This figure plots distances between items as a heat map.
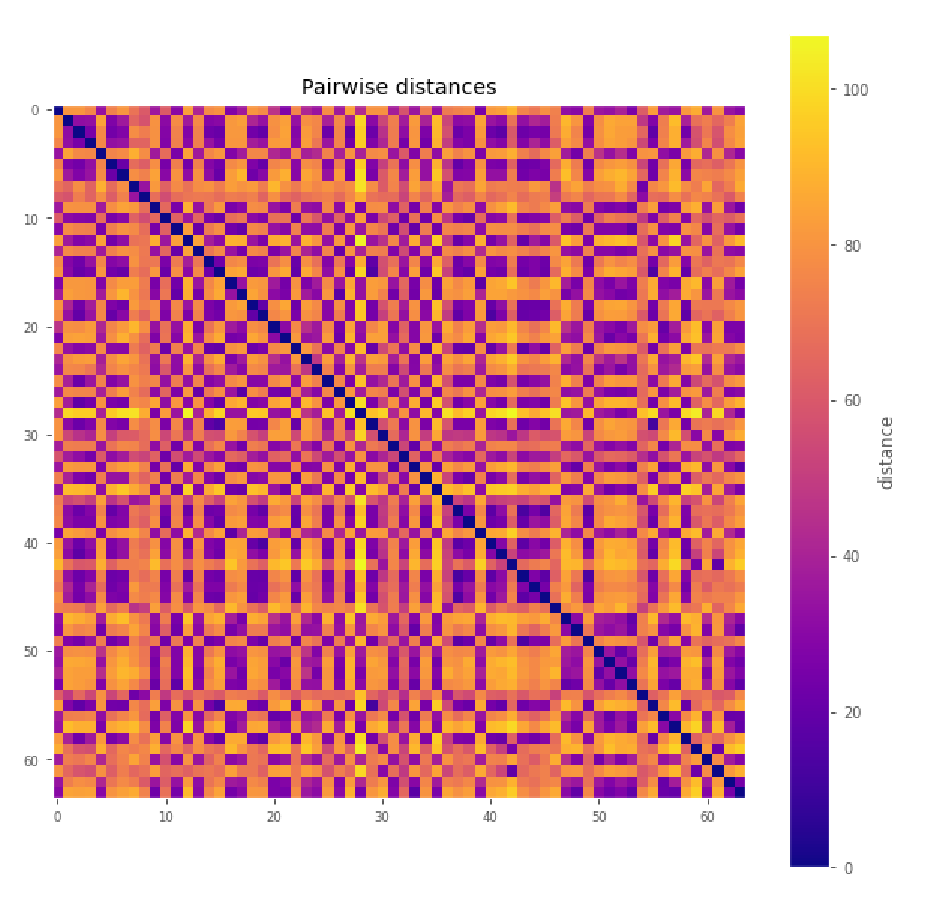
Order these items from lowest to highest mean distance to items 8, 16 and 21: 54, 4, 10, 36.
4, 54, 10, 36
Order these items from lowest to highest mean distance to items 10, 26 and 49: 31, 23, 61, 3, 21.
3, 31, 21, 23, 61
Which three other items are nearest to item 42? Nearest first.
61, 59, 30
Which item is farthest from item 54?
28
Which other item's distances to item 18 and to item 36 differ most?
7
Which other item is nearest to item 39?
16
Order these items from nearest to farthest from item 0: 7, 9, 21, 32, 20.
21, 9, 20, 32, 7
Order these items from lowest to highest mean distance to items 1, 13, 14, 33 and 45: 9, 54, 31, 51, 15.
15, 31, 9, 51, 54
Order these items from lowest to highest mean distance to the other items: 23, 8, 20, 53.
53, 20, 23, 8
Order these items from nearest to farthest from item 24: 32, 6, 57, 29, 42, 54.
57, 32, 54, 29, 6, 42
